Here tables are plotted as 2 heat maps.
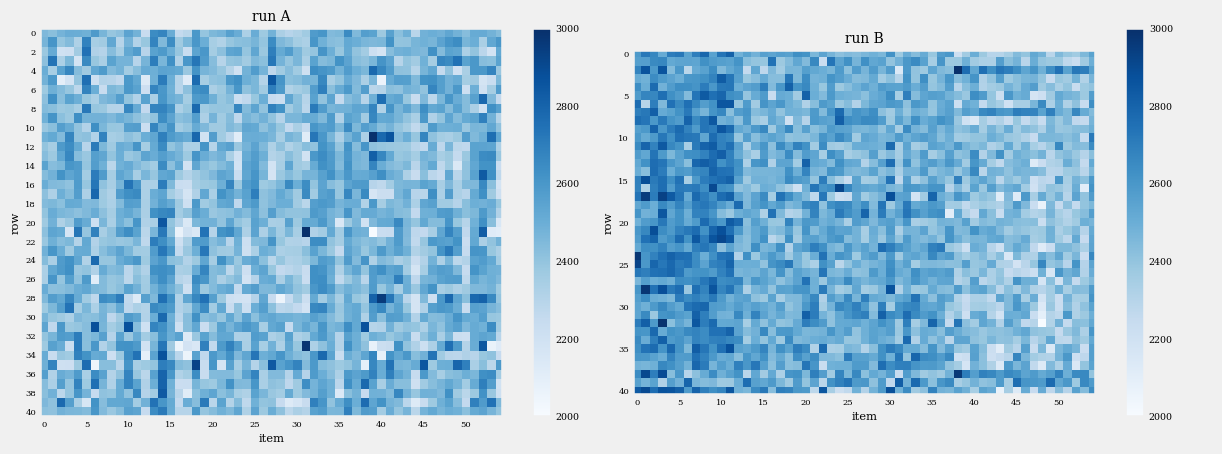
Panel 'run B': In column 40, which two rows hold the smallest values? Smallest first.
8, 19
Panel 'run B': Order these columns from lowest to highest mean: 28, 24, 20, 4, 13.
13, 28, 24, 20, 4
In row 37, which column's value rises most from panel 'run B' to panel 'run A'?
52
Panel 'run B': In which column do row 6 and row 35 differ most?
1
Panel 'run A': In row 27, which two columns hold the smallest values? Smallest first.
17, 23
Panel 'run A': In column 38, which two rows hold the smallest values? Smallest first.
35, 20
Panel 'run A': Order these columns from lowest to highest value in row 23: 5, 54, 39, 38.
54, 38, 39, 5
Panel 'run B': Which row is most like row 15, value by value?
28
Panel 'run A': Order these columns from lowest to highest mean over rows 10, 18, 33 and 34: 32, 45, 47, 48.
45, 47, 48, 32
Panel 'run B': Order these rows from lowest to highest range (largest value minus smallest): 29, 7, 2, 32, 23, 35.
7, 29, 23, 35, 2, 32
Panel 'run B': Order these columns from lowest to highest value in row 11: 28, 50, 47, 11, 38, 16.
47, 16, 28, 38, 50, 11
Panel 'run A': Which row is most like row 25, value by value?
29
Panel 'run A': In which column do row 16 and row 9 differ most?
39
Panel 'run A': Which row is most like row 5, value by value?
2
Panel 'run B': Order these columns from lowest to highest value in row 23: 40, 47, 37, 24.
47, 37, 24, 40
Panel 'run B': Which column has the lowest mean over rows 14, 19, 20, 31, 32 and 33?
48
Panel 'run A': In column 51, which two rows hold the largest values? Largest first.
28, 39
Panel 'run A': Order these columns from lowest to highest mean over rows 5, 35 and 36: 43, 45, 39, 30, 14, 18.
43, 30, 39, 45, 14, 18
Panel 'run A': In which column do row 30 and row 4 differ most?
49
